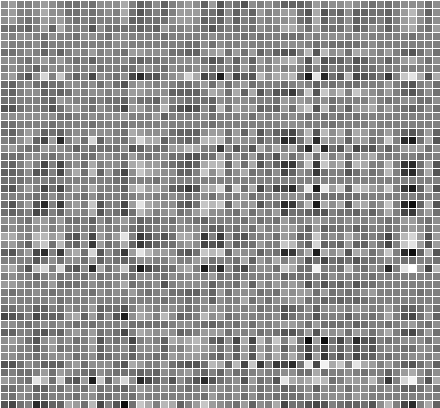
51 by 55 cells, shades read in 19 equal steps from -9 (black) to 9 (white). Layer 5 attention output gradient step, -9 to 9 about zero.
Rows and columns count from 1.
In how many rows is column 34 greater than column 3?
11
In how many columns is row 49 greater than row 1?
19
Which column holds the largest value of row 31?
52
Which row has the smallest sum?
51
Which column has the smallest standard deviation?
50
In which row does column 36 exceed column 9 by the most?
48
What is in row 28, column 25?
-1
